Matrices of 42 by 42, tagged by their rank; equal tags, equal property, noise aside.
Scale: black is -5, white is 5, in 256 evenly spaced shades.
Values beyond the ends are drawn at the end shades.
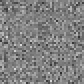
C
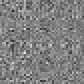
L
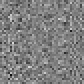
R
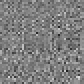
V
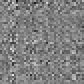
V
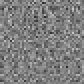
L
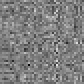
V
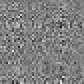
V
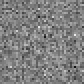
R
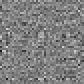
R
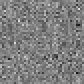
C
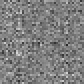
C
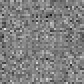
L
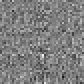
R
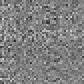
R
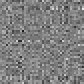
L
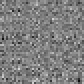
R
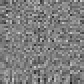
R
